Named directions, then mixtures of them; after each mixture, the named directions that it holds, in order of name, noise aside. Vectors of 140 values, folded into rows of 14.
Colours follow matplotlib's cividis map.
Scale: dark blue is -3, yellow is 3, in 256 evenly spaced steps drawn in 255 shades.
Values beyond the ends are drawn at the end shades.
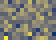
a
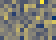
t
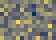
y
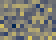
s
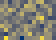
a, s, t.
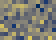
s.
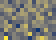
a.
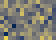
a, s.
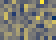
t.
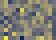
a, s, y.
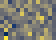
a, s.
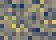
a, s, t.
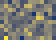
a, s, t.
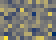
a, y.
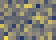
a, s, t.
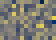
t.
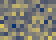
s.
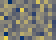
a, s, y.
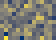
a, s, t.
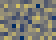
s, t.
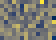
t.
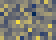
y.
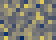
a, s, t.
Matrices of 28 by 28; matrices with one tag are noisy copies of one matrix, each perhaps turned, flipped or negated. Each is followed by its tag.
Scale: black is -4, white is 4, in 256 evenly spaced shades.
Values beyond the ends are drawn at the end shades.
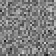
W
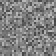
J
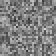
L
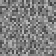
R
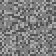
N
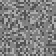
N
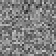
J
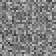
J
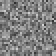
L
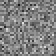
J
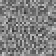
R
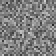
N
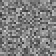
R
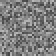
J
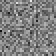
N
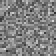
R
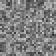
L
